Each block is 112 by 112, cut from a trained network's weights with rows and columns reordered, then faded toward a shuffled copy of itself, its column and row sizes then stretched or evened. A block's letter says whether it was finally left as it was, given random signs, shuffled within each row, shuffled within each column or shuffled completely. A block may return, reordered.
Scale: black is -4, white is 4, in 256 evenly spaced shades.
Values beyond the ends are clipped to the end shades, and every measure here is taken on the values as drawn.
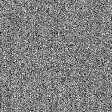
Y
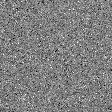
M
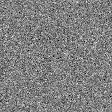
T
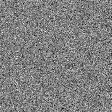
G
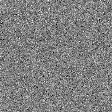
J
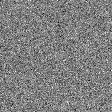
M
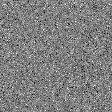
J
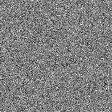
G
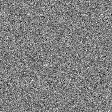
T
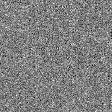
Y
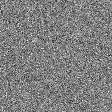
M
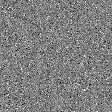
G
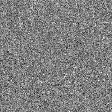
J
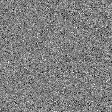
J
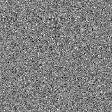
Y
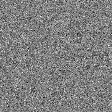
T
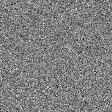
J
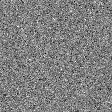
M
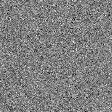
J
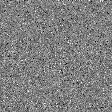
T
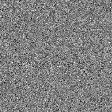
Y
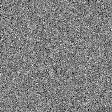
G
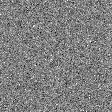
M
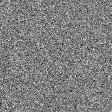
T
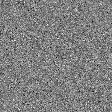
T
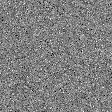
M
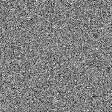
Y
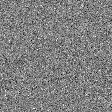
M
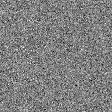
T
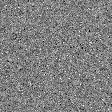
M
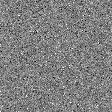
T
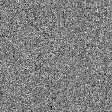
G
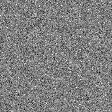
G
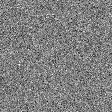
M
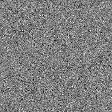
J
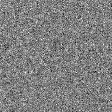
Y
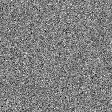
M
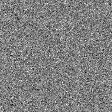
J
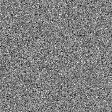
J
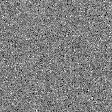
Y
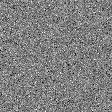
M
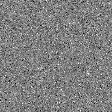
J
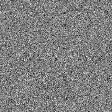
Y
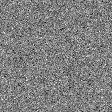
M
